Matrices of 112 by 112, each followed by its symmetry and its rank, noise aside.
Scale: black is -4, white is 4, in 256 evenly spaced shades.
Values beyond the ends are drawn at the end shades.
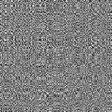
no symmetry, rank seven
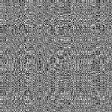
antisymmetric, rank six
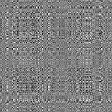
no symmetry, rank five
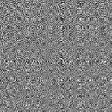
no symmetry, rank seven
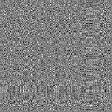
antisymmetric, rank six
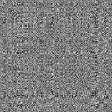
symmetric, rank seven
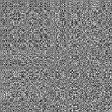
symmetric, rank seven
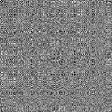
symmetric, rank seven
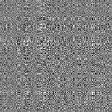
symmetric, rank five
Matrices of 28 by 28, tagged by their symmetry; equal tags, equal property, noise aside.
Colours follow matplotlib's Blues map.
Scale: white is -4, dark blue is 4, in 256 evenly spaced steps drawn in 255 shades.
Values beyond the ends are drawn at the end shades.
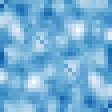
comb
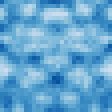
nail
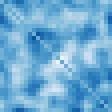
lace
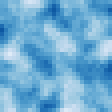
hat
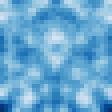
nail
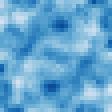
comb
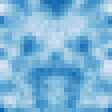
nail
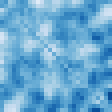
lace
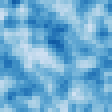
hat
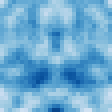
nail
